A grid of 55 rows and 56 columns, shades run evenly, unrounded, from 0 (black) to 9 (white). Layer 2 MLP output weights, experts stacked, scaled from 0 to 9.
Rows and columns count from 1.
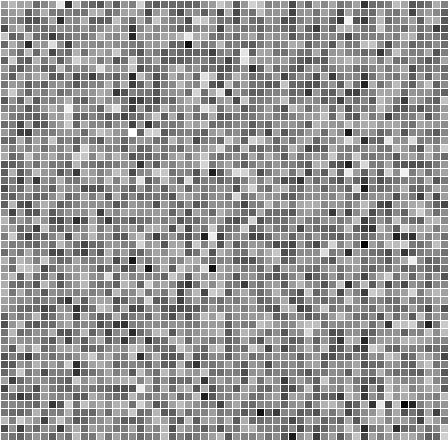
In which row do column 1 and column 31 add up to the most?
7
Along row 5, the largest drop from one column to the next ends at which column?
17
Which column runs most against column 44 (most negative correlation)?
46
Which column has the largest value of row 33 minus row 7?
52
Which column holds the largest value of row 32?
41
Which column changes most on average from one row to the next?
44
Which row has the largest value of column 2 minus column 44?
12
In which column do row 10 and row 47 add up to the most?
26
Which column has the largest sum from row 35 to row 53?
48
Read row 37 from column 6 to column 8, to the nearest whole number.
3 5 5
